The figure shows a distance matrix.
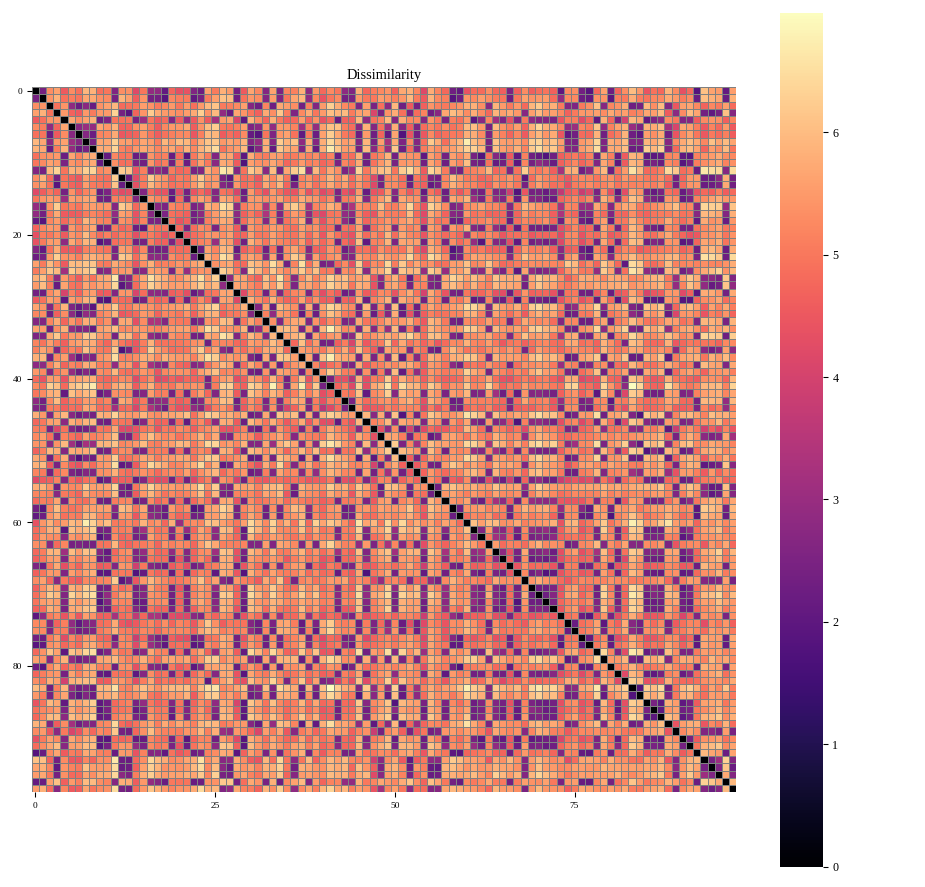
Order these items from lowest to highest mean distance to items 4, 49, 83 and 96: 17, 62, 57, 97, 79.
79, 17, 57, 62, 97
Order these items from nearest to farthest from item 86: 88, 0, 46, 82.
46, 82, 0, 88
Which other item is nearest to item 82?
24
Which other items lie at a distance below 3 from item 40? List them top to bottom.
24, 35, 41, 82
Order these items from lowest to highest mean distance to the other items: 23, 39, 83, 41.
39, 23, 83, 41
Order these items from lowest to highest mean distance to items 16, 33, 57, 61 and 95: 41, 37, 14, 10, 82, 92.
14, 10, 92, 37, 82, 41
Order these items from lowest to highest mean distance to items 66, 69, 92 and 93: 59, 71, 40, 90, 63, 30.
59, 90, 71, 40, 63, 30
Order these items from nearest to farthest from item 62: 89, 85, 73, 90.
90, 85, 73, 89
